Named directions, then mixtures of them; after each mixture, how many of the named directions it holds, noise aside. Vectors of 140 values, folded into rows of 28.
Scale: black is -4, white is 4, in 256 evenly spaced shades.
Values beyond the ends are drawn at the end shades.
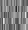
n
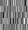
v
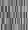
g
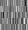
one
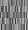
one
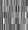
one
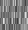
two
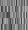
two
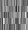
one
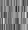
one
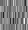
one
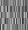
one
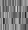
one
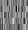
two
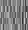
three
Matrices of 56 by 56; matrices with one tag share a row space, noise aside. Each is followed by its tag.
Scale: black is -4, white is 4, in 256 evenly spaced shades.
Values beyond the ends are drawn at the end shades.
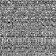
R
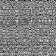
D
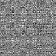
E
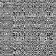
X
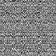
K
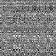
X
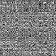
D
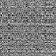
R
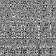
K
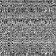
R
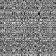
K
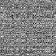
E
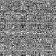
E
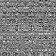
D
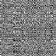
X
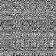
X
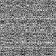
E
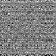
R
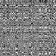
D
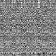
K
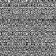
R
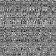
K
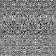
K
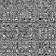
D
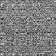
E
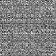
R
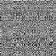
X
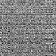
R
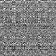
K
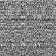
E
